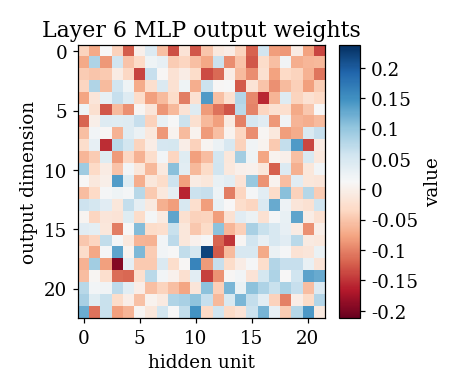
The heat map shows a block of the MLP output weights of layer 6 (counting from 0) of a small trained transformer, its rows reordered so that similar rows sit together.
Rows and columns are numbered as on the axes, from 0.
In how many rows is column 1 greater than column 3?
11
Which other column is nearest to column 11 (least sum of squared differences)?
3
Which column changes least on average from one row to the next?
6
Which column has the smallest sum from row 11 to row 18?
13
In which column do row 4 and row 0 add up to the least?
15
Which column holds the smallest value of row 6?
0
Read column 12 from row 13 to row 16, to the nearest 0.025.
0.025 -0.075 0.1 -0.125
